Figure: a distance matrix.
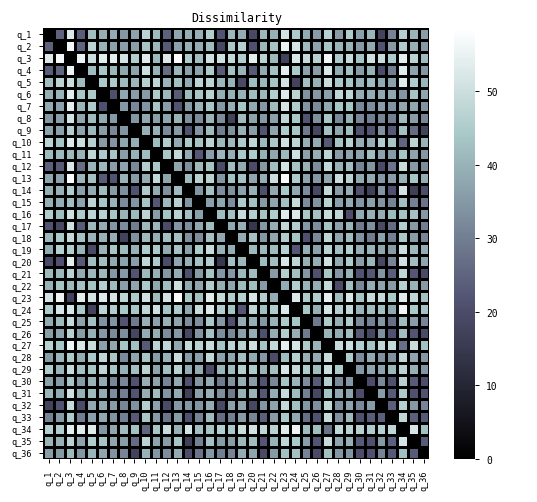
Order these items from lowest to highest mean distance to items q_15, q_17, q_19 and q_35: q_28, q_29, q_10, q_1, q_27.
q_1, q_28, q_29, q_10, q_27
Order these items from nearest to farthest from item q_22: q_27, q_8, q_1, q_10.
q_8, q_1, q_10, q_27
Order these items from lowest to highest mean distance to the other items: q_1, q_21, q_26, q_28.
q_26, q_21, q_1, q_28
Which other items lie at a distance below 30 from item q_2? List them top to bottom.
q_1, q_4, q_12, q_17, q_20, q_32
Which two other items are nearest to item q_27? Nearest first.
q_10, q_34
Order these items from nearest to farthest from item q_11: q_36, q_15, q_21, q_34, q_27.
q_15, q_36, q_21, q_34, q_27
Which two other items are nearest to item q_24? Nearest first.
q_5, q_19
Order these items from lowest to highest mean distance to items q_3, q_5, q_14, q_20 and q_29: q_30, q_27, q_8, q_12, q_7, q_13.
q_30, q_12, q_8, q_7, q_13, q_27
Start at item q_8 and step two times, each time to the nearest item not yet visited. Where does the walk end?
q_25
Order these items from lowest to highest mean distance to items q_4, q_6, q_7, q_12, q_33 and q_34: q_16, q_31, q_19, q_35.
q_31, q_35, q_19, q_16
